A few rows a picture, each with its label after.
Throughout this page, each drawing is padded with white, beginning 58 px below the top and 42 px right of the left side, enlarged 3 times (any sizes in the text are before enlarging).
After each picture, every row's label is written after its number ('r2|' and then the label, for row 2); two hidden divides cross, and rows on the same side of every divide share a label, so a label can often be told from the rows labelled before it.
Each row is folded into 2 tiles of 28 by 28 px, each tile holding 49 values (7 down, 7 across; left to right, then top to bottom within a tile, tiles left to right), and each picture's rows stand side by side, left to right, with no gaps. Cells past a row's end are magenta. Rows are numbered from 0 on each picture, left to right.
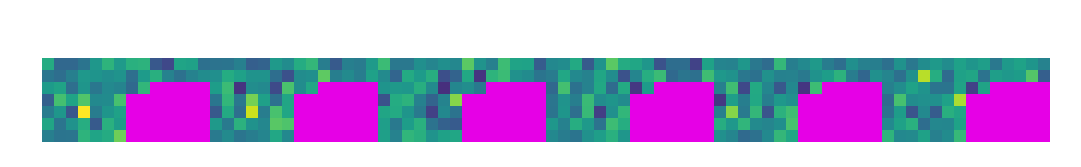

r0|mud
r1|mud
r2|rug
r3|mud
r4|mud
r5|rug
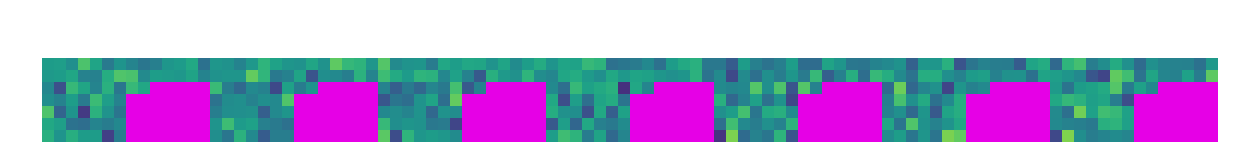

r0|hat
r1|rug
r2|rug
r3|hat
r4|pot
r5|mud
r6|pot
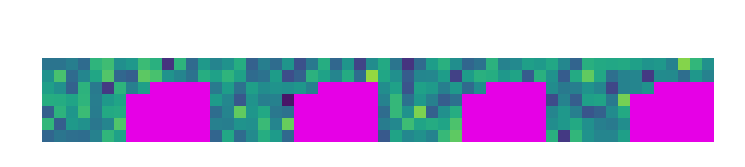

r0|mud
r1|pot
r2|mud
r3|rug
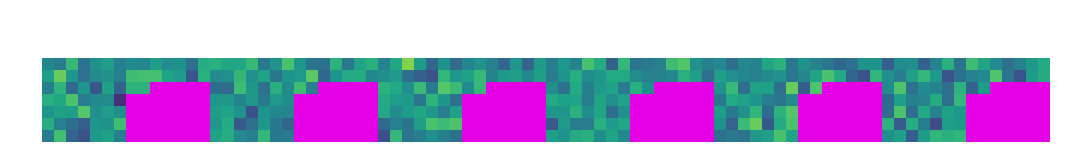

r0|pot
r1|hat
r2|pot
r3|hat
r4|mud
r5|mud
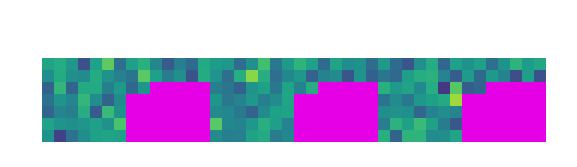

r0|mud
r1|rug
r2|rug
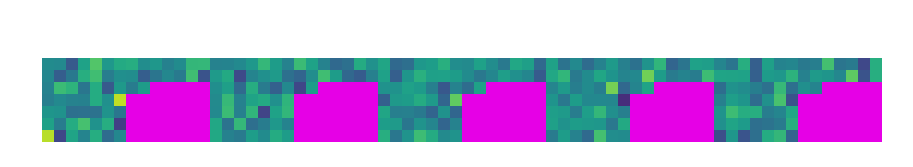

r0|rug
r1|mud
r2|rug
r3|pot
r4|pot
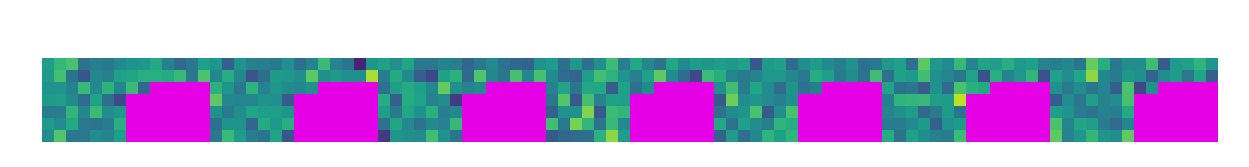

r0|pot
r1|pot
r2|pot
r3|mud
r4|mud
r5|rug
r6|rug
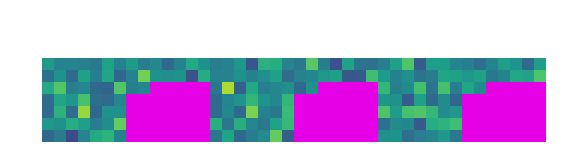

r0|mud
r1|mud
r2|pot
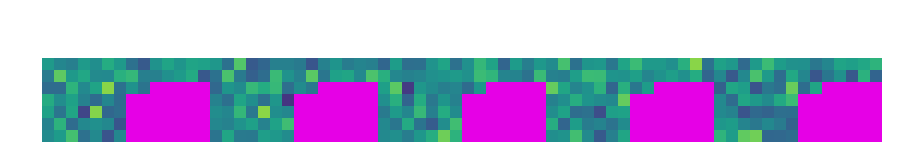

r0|hat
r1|pot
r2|mud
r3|rug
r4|rug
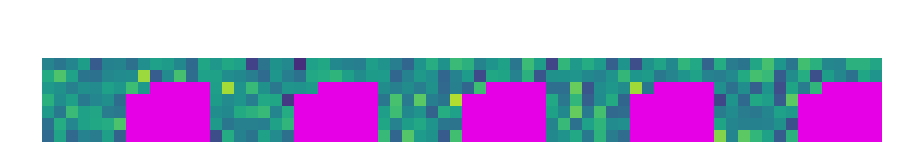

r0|pot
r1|pot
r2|rug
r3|hat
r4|rug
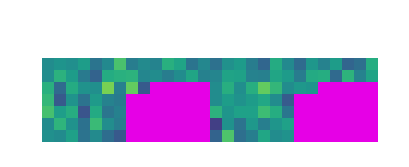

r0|hat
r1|pot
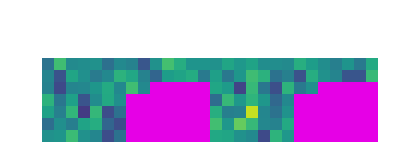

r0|hat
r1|mud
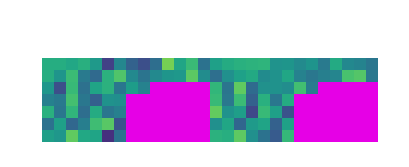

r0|hat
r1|hat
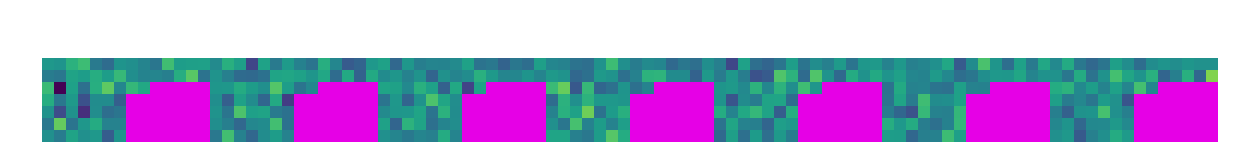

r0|hat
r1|pot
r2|mud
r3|mud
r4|pot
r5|mud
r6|pot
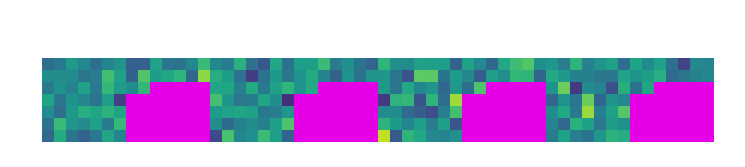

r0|pot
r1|pot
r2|rug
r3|mud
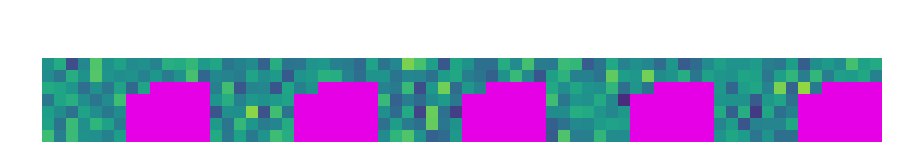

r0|rug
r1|mud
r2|hat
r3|pot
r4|hat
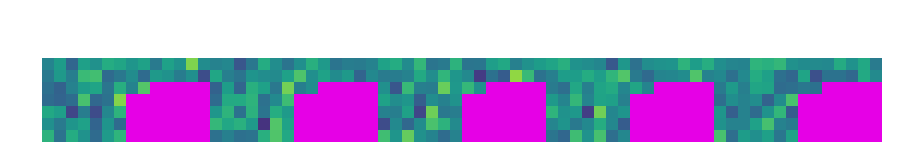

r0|rug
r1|mud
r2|hat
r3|hat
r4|rug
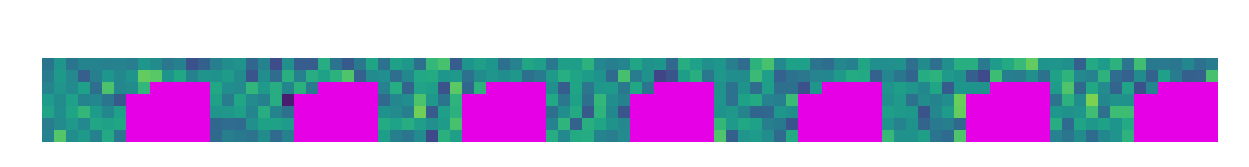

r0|pot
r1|pot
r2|mud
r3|hat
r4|rug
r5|rug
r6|mud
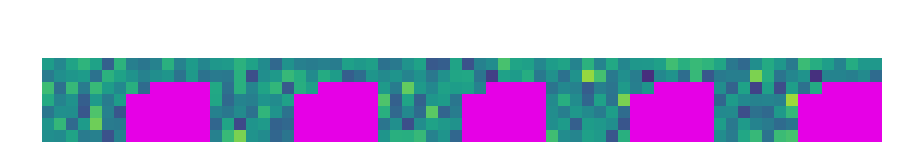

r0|hat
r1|hat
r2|hat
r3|rug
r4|rug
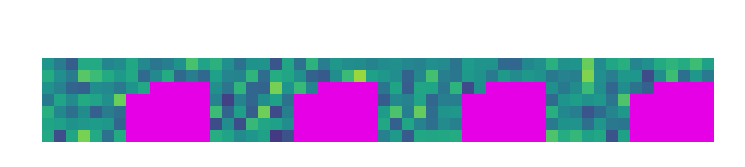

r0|rug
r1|hat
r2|mud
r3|rug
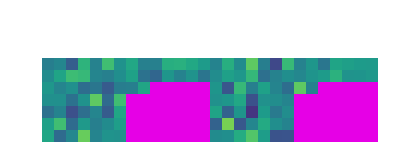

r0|rug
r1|hat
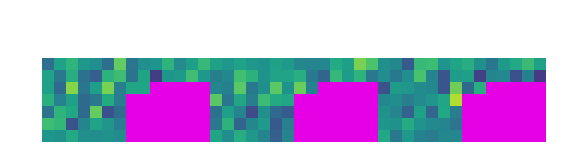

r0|hat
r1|hat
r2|rug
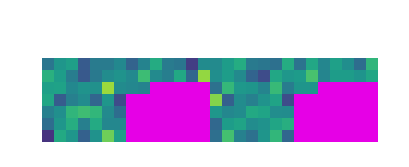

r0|pot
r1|pot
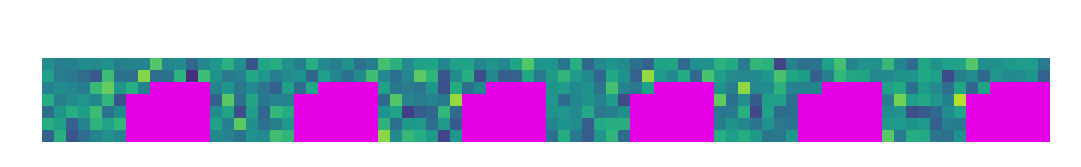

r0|pot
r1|mud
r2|rug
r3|pot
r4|hat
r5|rug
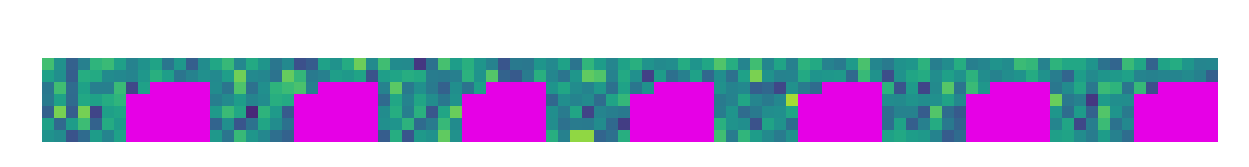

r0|mud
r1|hat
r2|mud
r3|rug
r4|rug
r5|hat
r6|hat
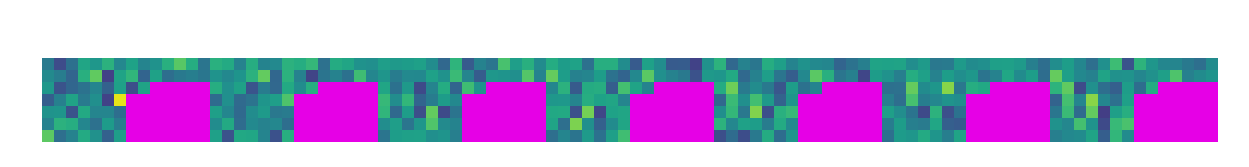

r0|rug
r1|rug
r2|hat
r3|mud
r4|mud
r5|hat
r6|mud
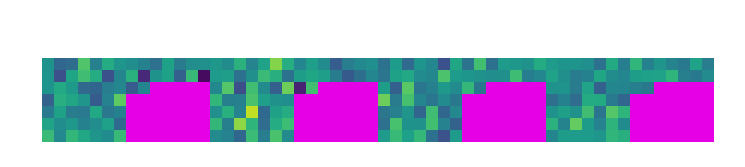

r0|rug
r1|mud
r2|hat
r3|mud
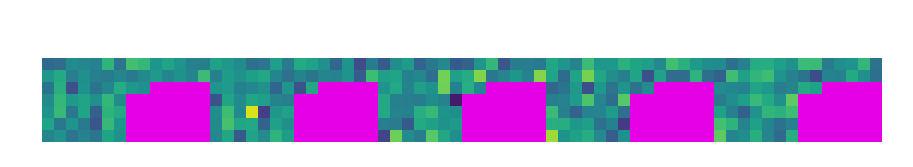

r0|mud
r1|mud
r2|pot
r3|rug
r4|rug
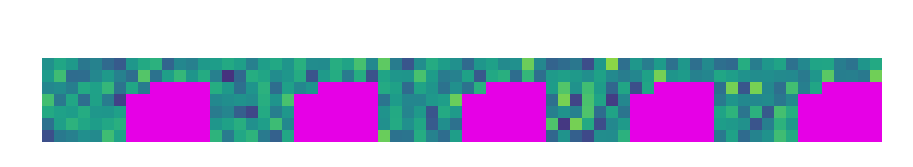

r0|pot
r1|rug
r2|rug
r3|mud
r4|mud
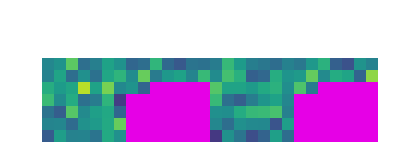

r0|pot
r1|pot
